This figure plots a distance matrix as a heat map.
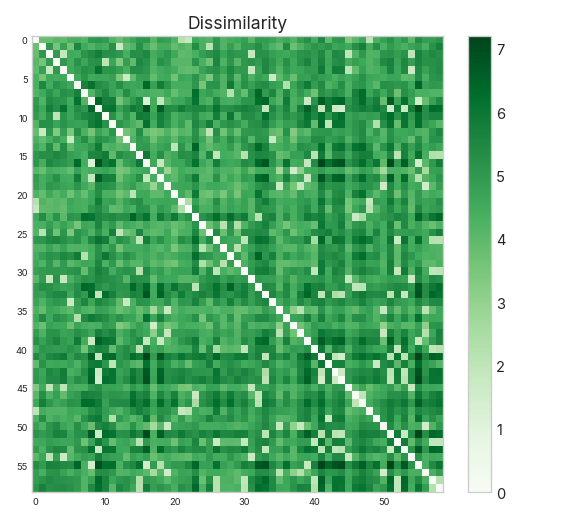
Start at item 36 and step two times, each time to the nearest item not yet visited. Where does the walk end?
24
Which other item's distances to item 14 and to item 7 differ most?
28
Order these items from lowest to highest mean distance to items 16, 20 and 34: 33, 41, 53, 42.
42, 53, 33, 41
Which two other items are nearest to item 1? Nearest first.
12, 25
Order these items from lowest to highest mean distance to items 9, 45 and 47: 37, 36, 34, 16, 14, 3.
37, 3, 36, 34, 14, 16
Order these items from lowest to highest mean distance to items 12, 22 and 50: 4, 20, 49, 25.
25, 20, 4, 49
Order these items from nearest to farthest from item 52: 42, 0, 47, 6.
42, 0, 6, 47
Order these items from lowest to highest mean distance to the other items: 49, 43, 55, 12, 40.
12, 40, 49, 43, 55
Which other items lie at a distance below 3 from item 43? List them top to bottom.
9, 33, 41, 44, 51, 53
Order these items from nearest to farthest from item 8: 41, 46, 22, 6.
22, 46, 6, 41
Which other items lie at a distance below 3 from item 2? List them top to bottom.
4, 31, 45, 54
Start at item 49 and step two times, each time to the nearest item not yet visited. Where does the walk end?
11
